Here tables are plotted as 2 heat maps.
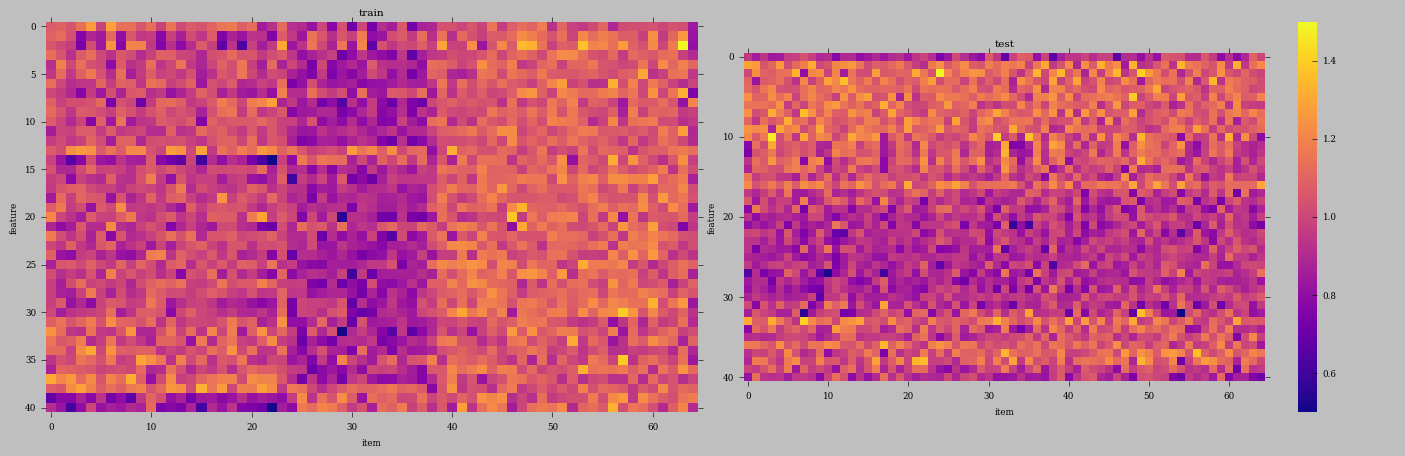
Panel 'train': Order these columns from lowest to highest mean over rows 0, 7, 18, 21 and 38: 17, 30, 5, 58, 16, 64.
30, 64, 5, 16, 58, 17
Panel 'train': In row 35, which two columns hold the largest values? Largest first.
57, 9
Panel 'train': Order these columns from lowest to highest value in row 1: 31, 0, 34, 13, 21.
13, 21, 34, 0, 31
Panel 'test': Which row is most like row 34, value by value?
12
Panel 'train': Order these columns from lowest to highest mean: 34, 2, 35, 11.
34, 35, 2, 11
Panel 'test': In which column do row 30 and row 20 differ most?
9
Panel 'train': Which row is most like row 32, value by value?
20
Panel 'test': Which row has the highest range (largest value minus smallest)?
32
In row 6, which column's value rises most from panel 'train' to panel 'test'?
25
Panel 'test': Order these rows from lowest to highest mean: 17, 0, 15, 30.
0, 30, 17, 15
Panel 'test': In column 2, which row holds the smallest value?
27
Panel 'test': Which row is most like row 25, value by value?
20
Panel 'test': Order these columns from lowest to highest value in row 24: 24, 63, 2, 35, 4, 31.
24, 4, 2, 35, 63, 31
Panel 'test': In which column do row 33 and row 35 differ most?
61
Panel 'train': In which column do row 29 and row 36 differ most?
60
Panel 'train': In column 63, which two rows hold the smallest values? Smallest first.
21, 8
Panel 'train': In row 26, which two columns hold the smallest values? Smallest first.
30, 32
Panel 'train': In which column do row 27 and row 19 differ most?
47
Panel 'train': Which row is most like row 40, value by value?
14
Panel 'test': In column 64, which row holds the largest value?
16
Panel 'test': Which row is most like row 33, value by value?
7
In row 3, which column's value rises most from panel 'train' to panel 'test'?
34
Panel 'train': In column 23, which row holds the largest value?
2
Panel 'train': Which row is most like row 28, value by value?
15
